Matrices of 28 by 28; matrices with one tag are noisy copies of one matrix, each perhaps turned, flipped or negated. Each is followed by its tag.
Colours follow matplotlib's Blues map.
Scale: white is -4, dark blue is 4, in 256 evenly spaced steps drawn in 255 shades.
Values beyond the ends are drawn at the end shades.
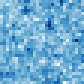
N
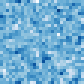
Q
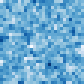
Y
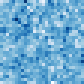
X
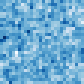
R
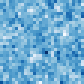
Y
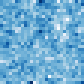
X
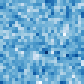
Y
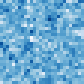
Y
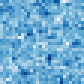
N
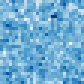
R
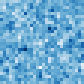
N
